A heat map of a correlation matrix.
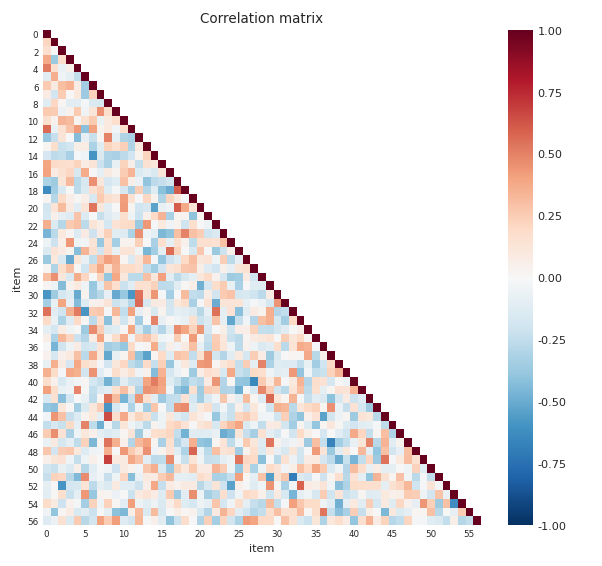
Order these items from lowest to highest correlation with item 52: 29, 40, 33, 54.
40, 54, 29, 33
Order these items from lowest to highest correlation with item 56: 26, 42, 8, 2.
2, 8, 42, 26
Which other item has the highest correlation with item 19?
48
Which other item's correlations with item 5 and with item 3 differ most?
32
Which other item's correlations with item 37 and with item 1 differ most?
43
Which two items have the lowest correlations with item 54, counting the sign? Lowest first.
53, 38
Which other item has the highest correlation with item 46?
1
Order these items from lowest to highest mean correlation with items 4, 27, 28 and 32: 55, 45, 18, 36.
45, 55, 18, 36
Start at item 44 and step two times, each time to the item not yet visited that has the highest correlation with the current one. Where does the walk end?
49
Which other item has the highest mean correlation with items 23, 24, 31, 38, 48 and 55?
12
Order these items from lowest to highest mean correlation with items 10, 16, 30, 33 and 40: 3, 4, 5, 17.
4, 17, 3, 5
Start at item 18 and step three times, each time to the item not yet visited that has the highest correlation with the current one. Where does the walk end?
6
